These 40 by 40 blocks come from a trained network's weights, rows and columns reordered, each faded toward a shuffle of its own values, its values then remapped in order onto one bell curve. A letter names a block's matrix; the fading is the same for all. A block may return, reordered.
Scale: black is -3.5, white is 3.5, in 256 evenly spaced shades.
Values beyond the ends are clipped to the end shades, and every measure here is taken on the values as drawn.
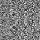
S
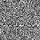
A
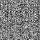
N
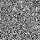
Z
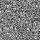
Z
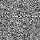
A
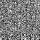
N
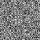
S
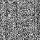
N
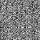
N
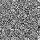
Z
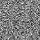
S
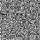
A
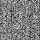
N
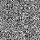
A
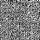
N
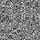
S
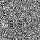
Z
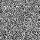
A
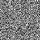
Z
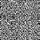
S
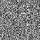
Z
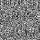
A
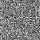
A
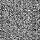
N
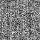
N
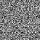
A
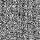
N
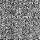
N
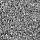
Z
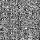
N
